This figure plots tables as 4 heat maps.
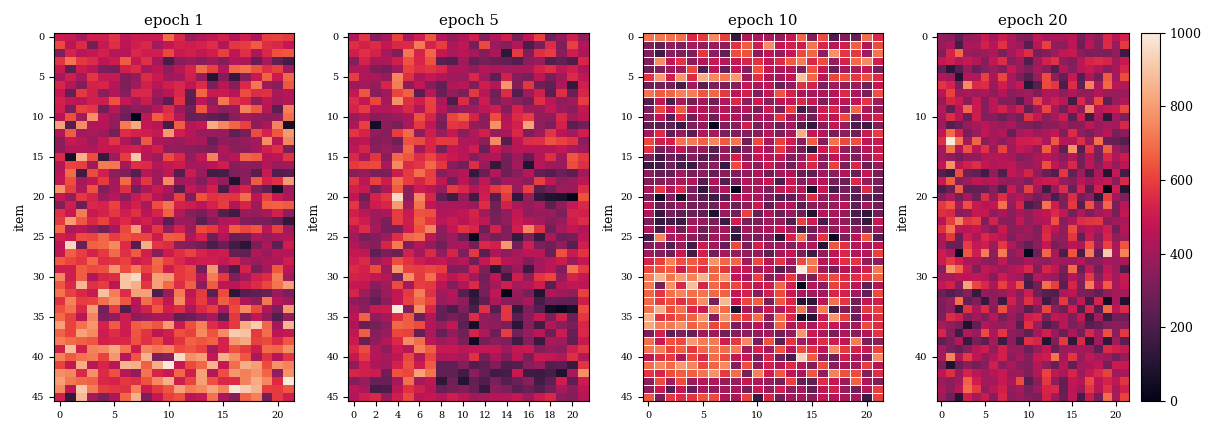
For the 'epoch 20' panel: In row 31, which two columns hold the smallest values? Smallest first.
10, 14
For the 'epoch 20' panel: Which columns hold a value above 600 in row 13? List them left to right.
1, 2, 4, 13, 18
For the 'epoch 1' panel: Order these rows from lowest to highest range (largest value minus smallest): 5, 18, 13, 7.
7, 13, 5, 18
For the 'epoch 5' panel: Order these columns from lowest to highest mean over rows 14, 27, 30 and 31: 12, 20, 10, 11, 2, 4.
12, 2, 4, 10, 20, 11
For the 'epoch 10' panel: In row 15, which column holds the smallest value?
1
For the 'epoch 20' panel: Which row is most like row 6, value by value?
31
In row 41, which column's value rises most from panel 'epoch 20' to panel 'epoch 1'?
10
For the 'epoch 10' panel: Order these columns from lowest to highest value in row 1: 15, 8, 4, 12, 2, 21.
2, 4, 12, 8, 21, 15
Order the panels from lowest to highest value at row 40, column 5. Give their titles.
epoch 20, epoch 10, epoch 5, epoch 1
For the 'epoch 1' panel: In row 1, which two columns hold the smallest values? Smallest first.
3, 9
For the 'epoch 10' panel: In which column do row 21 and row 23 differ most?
14
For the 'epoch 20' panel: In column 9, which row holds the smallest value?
38
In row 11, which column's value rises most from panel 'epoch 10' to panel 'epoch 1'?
6
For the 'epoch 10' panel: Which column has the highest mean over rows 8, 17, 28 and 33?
7
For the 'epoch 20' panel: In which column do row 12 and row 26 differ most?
1
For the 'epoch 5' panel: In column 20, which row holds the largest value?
29
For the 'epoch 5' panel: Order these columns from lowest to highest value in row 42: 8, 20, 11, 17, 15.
17, 8, 11, 20, 15
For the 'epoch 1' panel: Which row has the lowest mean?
17
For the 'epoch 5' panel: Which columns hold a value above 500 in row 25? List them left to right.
4, 5, 6
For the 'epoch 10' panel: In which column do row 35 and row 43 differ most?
0
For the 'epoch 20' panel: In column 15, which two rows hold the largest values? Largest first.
14, 29
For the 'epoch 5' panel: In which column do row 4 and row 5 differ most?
4
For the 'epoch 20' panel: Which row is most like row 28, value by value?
7
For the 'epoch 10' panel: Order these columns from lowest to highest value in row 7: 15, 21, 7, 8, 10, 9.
10, 15, 8, 9, 7, 21
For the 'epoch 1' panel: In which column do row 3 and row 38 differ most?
21
